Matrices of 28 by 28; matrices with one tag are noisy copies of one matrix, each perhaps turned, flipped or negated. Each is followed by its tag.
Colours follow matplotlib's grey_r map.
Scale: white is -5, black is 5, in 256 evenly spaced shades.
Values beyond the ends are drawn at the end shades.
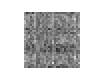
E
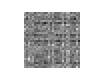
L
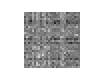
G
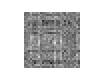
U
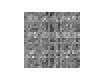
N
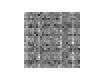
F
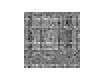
U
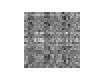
N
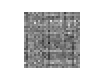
U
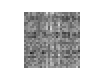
N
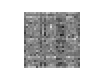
E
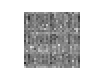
E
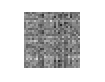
G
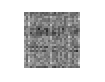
E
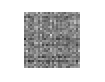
L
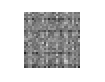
F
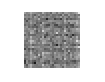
F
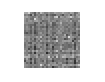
L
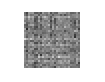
L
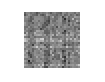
N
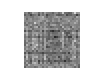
U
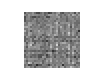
L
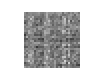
N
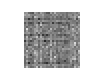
L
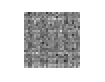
F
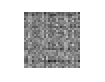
F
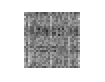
E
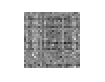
U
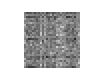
E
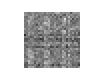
N
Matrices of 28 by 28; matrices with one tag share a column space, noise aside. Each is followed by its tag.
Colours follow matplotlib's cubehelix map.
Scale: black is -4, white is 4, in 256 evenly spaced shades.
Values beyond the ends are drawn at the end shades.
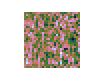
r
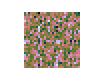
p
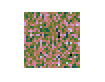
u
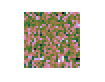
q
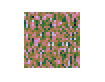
r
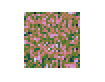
q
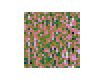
r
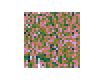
q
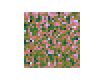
p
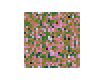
u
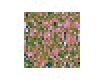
u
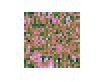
q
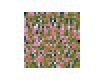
p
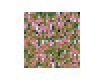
p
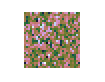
p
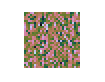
p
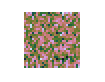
q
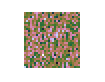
u
